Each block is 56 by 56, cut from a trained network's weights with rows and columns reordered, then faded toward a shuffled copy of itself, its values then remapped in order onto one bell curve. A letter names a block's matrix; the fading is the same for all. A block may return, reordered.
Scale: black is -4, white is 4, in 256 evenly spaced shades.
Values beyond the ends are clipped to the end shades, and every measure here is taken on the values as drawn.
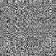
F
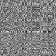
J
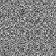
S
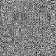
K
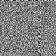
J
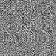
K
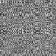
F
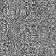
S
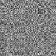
J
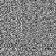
K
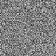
S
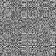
J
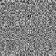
J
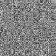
S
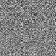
J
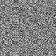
S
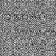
J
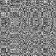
F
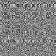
J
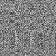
S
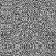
S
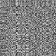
F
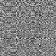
J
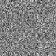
S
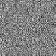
S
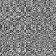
F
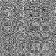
K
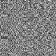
S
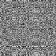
J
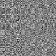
K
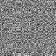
J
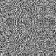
S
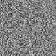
S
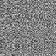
S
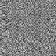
K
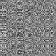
F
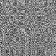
K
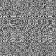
J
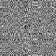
J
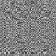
F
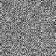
S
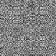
J
